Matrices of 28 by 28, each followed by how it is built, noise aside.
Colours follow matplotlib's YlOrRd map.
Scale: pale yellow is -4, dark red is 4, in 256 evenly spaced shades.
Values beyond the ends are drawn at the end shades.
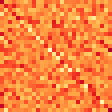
diagonal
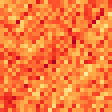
Hankel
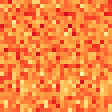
repeating columns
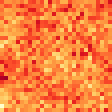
smooth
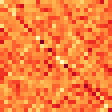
diagonal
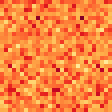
repeating columns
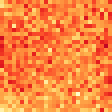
smooth
